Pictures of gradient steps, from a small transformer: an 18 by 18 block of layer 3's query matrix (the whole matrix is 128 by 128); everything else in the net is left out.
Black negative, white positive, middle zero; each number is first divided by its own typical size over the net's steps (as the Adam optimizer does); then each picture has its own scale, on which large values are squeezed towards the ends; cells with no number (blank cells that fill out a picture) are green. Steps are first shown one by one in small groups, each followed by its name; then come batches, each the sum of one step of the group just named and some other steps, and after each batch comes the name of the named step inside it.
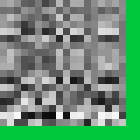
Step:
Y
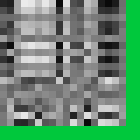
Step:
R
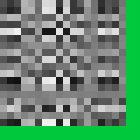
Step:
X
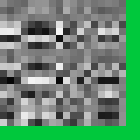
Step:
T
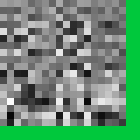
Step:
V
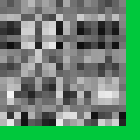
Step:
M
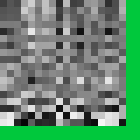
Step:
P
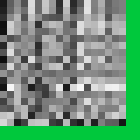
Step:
P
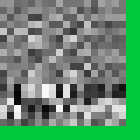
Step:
V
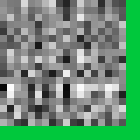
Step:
M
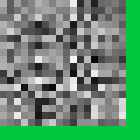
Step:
T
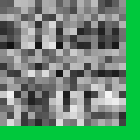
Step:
M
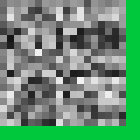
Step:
M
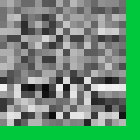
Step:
Y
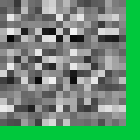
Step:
X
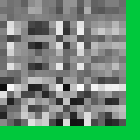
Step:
T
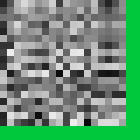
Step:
R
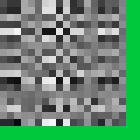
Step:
X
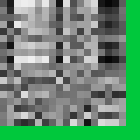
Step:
R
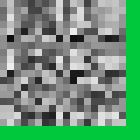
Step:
Y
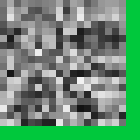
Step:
M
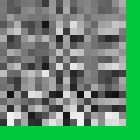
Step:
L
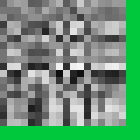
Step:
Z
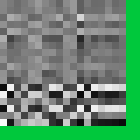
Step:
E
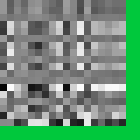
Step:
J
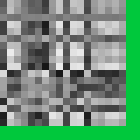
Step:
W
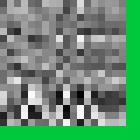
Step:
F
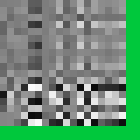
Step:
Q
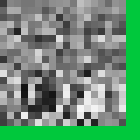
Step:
F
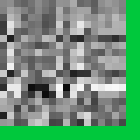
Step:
J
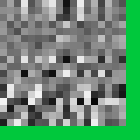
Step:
F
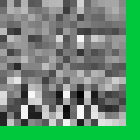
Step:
F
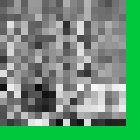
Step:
J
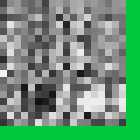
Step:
W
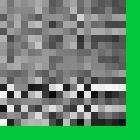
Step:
E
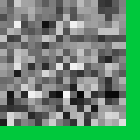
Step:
L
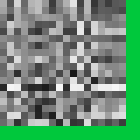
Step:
J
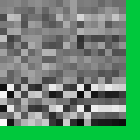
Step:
E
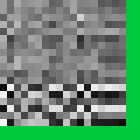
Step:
E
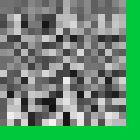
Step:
L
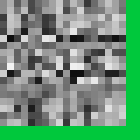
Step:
Z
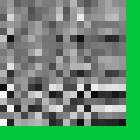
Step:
E
